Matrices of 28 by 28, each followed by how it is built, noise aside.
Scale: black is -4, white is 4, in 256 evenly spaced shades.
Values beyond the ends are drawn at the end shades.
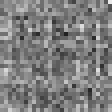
blocks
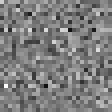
uneven rows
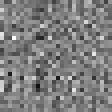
low rank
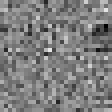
low rank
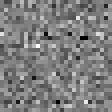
uneven rows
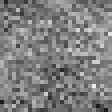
smooth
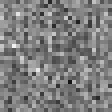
blocks
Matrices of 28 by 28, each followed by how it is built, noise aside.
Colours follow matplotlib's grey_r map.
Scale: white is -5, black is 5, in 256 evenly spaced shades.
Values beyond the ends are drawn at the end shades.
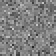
noise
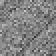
Hankel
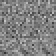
repeating columns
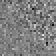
upper triangular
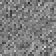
Hankel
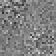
block diagonal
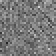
Toeplitz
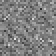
Toeplitz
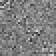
block diagonal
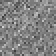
Hankel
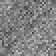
Hankel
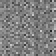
repeating rows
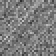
Hankel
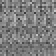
repeating columns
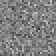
noise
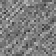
Hankel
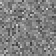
noise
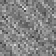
Toeplitz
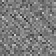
Toeplitz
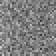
repeating rows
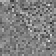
upper triangular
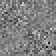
block diagonal
